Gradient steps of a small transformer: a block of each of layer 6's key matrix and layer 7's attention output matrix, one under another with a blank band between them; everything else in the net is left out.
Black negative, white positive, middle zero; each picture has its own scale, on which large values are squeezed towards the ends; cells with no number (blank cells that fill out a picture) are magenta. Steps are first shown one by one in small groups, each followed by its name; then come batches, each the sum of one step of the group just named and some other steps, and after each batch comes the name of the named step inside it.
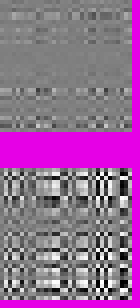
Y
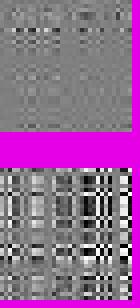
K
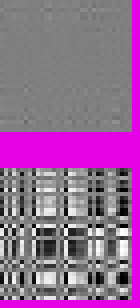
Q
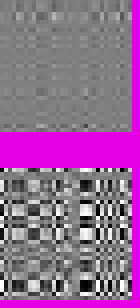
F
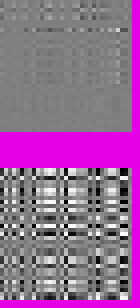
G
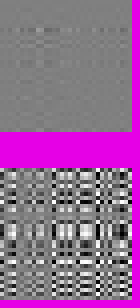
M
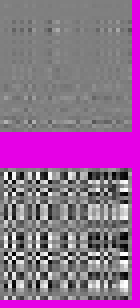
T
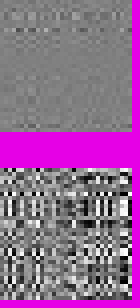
K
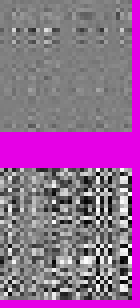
K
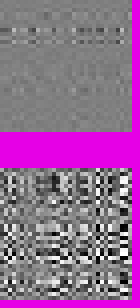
M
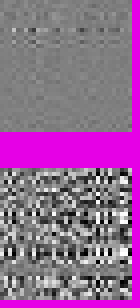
K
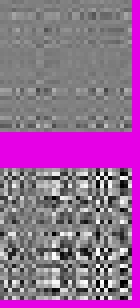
Y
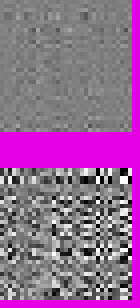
K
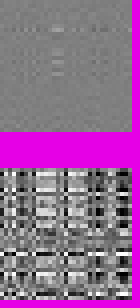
Q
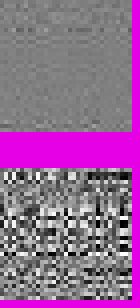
T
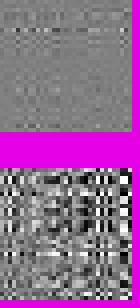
K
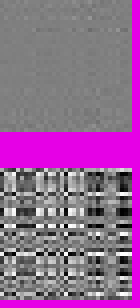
G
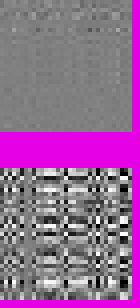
G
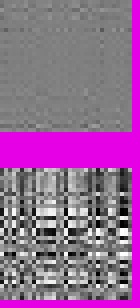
Q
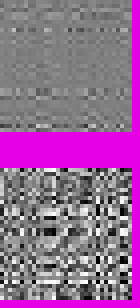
Y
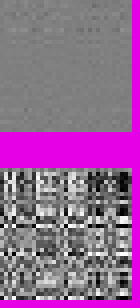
Q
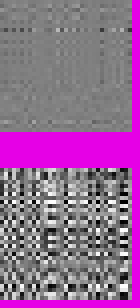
T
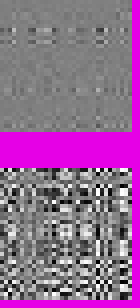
M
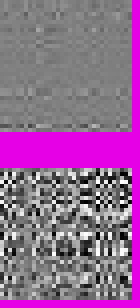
M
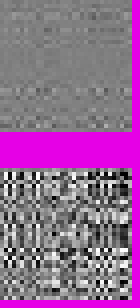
Y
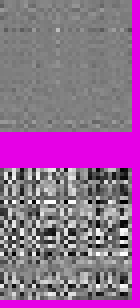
T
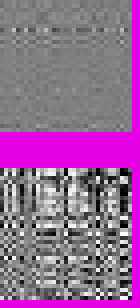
G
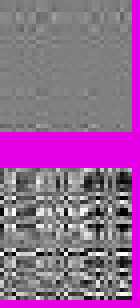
F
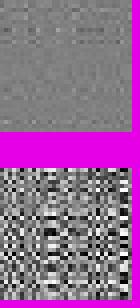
T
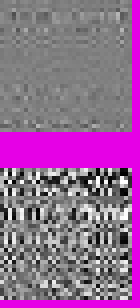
T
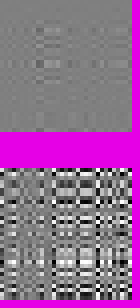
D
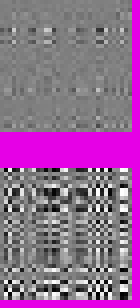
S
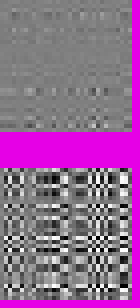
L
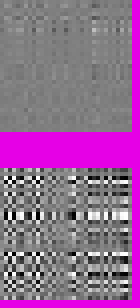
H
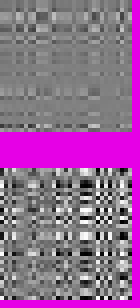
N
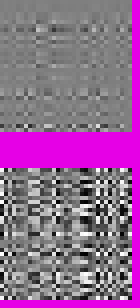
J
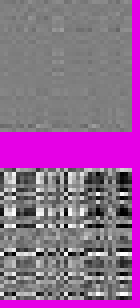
N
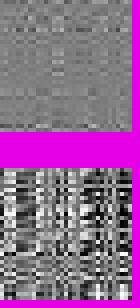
N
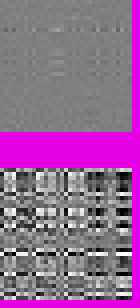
H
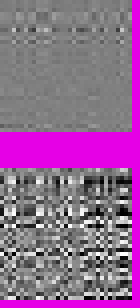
N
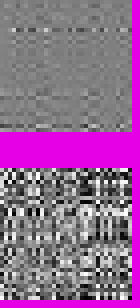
D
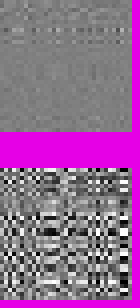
H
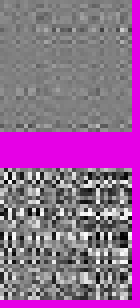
J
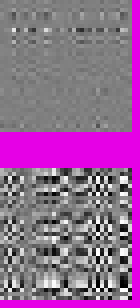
L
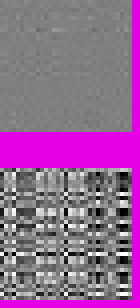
D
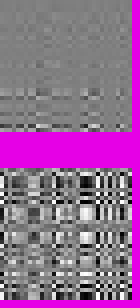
D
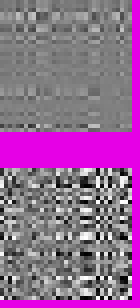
N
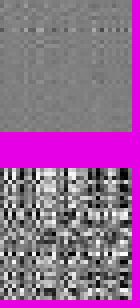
H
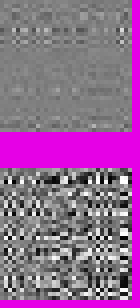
L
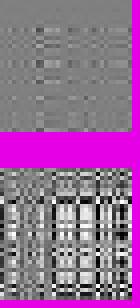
D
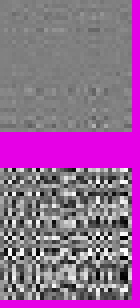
L
